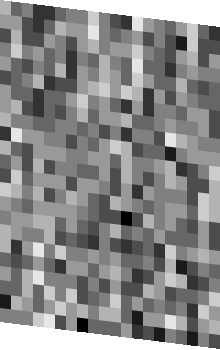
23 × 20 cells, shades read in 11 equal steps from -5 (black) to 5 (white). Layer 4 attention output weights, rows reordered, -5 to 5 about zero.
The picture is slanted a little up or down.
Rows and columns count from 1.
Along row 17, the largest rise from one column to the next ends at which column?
16
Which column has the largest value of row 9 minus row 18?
17
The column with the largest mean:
2
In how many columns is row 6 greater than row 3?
6
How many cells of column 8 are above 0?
10
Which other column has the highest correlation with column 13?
18
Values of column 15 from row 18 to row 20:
-2 1 1
